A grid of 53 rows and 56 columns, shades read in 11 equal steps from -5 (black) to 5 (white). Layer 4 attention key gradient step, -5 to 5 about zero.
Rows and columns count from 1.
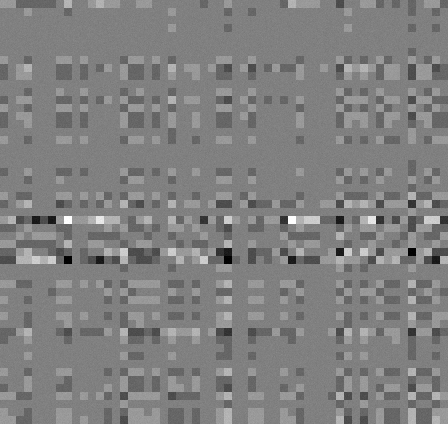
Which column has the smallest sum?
52
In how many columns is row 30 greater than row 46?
10
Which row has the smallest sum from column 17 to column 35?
33
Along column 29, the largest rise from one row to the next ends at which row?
34
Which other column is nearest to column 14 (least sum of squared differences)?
38
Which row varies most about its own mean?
28
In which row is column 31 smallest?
25
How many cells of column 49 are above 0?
12
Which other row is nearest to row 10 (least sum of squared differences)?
15
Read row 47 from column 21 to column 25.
0 -1 -1 0 -1
